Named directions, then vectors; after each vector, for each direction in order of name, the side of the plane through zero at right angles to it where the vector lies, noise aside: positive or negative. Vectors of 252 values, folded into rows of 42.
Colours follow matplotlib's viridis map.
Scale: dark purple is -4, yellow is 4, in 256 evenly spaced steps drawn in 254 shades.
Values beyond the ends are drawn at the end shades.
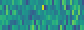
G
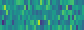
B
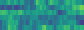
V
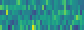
positive, positive, negative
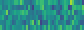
positive, positive, positive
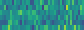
positive, negative, positive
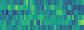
negative, negative, negative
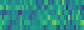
negative, positive, negative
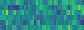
positive, positive, positive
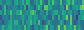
positive, negative, positive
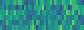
positive, positive, positive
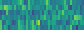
positive, positive, negative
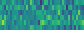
negative, positive, negative
